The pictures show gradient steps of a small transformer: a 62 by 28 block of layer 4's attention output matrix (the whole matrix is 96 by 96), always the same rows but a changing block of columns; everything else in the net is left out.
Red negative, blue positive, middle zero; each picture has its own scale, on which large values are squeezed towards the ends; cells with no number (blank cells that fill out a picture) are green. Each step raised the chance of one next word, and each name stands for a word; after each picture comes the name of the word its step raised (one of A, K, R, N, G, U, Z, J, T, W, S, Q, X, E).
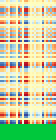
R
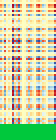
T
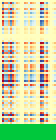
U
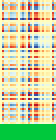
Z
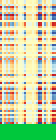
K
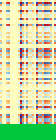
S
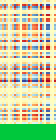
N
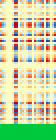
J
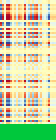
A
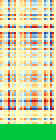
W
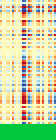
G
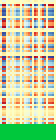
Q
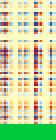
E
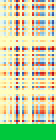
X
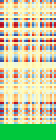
J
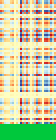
G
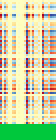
K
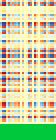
E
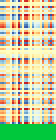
K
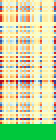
U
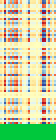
G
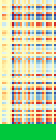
K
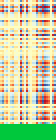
G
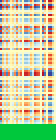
X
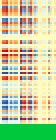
E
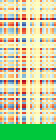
Z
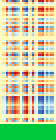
X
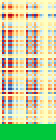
K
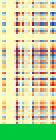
E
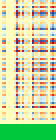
T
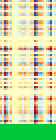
X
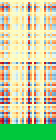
R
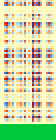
E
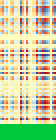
E
